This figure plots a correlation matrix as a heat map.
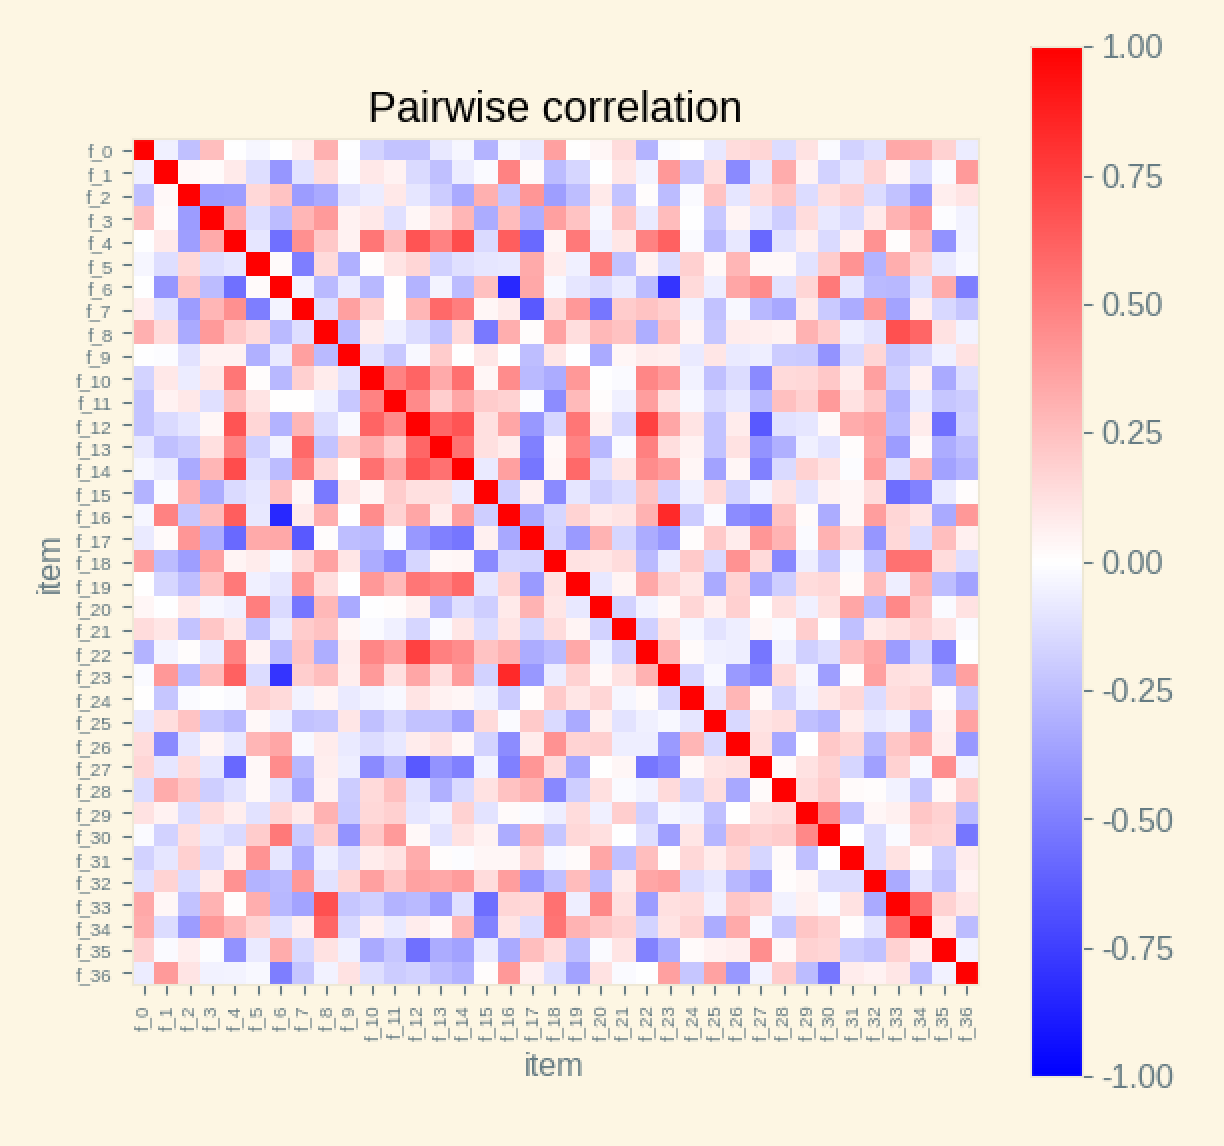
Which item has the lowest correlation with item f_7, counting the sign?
f_17
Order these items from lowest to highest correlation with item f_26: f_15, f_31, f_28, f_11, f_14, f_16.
f_16, f_28, f_15, f_11, f_14, f_31
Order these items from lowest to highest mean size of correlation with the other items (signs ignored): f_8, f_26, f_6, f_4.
f_26, f_8, f_6, f_4
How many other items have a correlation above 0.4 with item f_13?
6
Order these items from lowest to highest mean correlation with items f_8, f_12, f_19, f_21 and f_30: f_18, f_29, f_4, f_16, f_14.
f_18, f_16, f_29, f_4, f_14
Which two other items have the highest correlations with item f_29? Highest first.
f_30, f_8
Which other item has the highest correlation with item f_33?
f_8
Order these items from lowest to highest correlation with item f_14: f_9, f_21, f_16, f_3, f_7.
f_9, f_21, f_3, f_16, f_7
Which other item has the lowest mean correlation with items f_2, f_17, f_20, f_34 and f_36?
f_7
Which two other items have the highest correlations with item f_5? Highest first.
f_20, f_31
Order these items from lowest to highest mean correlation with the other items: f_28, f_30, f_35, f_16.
f_35, f_28, f_30, f_16
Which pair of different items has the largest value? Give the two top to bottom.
f_16, f_23
